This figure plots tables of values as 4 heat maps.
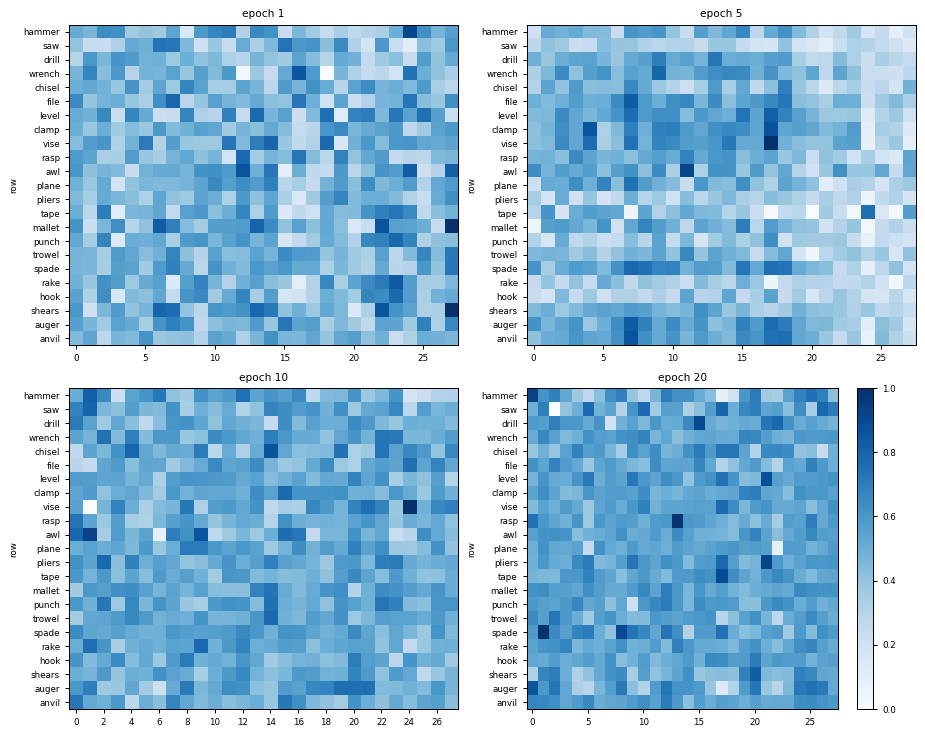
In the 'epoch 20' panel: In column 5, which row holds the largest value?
saw
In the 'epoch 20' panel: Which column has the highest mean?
1
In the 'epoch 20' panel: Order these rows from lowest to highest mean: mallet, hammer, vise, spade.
hammer, vise, mallet, spade
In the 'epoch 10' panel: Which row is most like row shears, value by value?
tape
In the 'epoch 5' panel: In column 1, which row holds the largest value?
tape
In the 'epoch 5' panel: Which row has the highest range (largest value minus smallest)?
vise
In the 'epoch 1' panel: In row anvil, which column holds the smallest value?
23
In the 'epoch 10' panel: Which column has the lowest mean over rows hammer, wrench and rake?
24
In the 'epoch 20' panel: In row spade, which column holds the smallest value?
14
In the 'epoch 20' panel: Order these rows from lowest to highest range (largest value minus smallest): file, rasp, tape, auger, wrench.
wrench, file, tape, rasp, auger
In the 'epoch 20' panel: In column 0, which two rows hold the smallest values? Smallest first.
shears, chisel
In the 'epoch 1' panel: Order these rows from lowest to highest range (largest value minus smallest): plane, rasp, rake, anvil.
anvil, plane, rasp, rake
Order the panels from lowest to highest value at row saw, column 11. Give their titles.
epoch 1, epoch 5, epoch 20, epoch 10
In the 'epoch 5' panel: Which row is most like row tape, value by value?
rake
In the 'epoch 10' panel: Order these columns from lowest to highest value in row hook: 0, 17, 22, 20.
17, 22, 0, 20
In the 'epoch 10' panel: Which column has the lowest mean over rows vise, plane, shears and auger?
14
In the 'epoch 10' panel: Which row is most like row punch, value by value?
wrench
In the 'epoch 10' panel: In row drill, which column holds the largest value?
0
